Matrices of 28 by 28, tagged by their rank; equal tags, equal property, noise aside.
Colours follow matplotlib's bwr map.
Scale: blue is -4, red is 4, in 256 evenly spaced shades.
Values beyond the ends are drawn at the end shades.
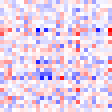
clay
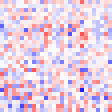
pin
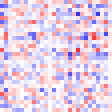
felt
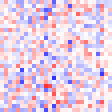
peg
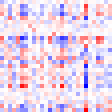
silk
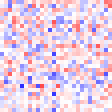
peg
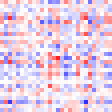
silk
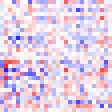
pin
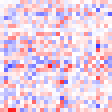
pin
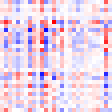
silk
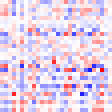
clay
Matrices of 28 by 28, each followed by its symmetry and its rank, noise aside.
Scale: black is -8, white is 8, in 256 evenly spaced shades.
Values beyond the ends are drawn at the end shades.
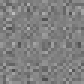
symmetric, rank three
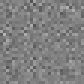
antisymmetric, rank four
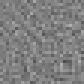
antisymmetric, rank six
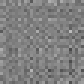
symmetric, rank three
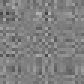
no symmetry, rank three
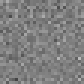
no symmetry, rank six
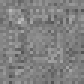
symmetric, rank four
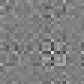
symmetric, rank three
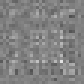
symmetric, rank three
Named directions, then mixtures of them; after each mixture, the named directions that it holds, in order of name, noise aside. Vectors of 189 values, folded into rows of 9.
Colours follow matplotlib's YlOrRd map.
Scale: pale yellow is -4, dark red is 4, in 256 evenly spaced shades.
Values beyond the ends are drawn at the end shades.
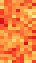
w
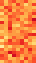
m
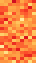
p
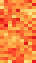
w.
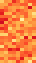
p, w.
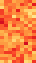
w.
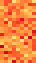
p, w.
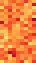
m, w.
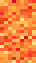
p.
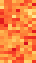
w.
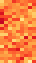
p, w.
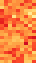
w.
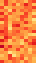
m.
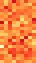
m, p.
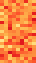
m.
